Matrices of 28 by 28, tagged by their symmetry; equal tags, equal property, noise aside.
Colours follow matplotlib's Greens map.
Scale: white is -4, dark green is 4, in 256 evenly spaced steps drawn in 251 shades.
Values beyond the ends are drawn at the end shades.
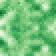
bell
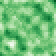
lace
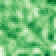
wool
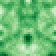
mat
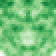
mat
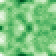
bell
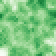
lace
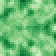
bell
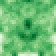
mat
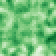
wool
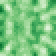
bell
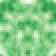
mat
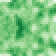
bell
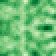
bell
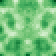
mat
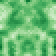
mat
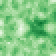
bell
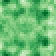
bell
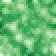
lace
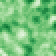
lace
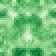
mat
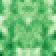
mat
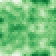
bell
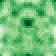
mat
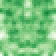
mat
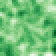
wool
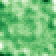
wool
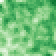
lace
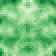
mat
